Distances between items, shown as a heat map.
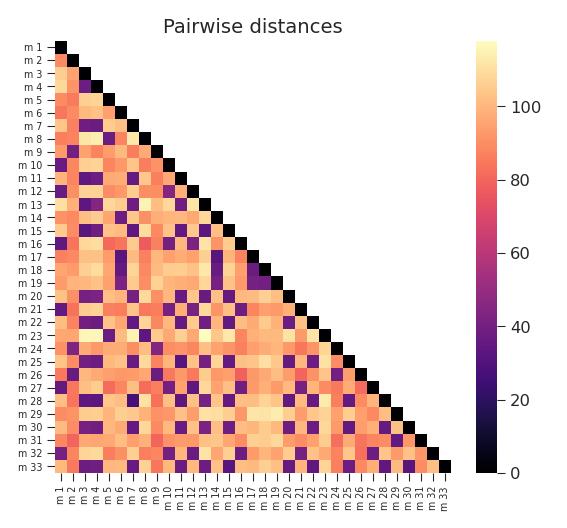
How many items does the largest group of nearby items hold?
12
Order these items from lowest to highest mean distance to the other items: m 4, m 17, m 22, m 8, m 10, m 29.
m 22, m 4, m 10, m 17, m 8, m 29
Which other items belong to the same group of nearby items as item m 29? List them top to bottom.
m 31
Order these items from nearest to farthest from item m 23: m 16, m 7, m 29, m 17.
m 16, m 17, m 29, m 7
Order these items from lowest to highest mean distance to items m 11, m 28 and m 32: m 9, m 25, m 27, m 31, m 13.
m 25, m 13, m 27, m 9, m 31
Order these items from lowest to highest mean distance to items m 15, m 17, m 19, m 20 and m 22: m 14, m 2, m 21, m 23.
m 14, m 2, m 21, m 23
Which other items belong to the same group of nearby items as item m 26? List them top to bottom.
m 2, m 9, m 24
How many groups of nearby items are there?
6
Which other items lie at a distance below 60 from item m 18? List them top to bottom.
m 6, m 14, m 17, m 19
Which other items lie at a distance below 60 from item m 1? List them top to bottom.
m 10, m 12, m 16, m 21, m 27, m 32
